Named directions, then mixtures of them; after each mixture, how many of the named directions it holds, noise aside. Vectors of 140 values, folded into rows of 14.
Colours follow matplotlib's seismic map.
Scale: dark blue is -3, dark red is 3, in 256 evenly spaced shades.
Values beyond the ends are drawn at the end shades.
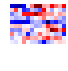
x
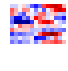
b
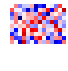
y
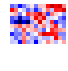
three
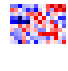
three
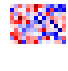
two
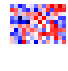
three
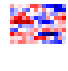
one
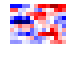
two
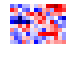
three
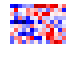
three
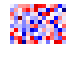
one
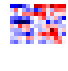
two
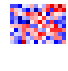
three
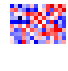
three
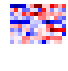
one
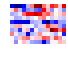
one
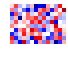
one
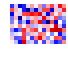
two
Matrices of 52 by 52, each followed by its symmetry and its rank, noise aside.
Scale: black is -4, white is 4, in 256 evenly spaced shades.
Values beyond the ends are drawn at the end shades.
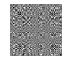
symmetric, rank four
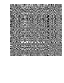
antisymmetric, rank four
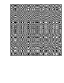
no symmetry, rank two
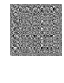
antisymmetric, rank four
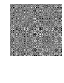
symmetric, rank four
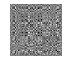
symmetric, rank three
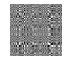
no symmetry, rank two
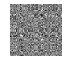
antisymmetric, rank four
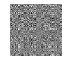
no symmetry, rank four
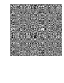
antisymmetric, rank four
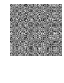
symmetric, rank four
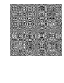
antisymmetric, rank four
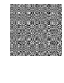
no symmetry, rank three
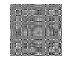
symmetric, rank two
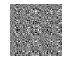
antisymmetric, rank four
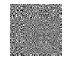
antisymmetric, rank four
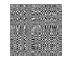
symmetric, rank two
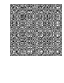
symmetric, rank three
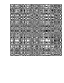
no symmetry, rank two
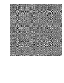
no symmetry, rank four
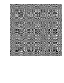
no symmetry, rank three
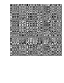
no symmetry, rank four
